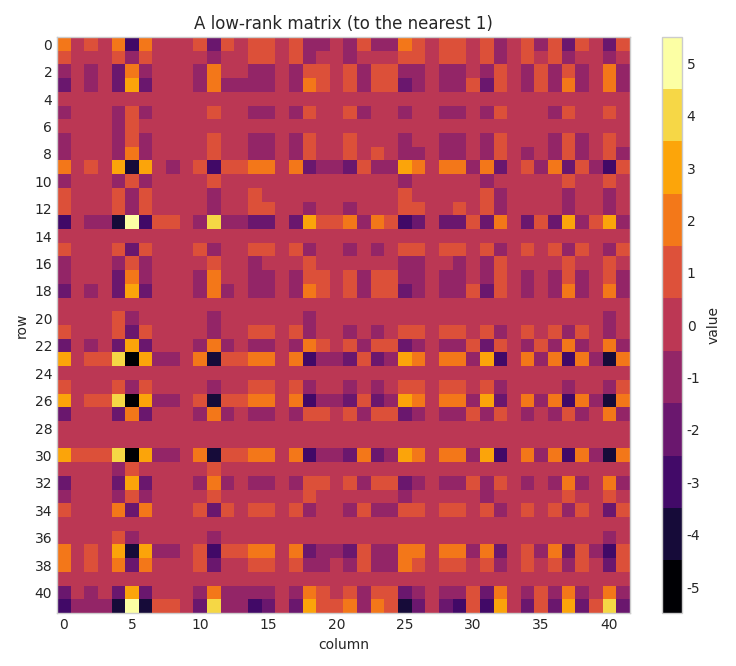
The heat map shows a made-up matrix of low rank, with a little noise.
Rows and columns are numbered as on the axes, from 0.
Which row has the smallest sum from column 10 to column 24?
26
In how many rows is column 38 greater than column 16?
10
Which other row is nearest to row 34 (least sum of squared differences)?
38
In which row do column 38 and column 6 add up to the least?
41
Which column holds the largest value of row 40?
5
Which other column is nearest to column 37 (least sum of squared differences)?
18
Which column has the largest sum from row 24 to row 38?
4
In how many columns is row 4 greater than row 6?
1
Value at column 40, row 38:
-2
